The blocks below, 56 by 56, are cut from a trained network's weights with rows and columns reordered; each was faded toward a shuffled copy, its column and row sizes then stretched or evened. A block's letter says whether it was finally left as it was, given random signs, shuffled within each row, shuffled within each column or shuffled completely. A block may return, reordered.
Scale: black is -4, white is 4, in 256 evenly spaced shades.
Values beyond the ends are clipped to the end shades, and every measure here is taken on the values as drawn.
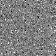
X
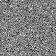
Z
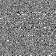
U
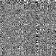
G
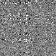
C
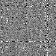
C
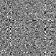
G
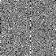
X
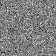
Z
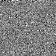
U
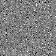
X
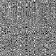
G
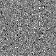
X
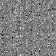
X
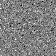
Z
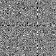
C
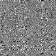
C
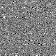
U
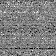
U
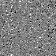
X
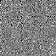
G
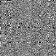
C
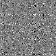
C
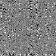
G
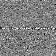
U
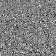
U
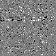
C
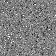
Z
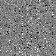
X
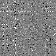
C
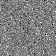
Z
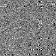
C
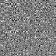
G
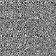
G
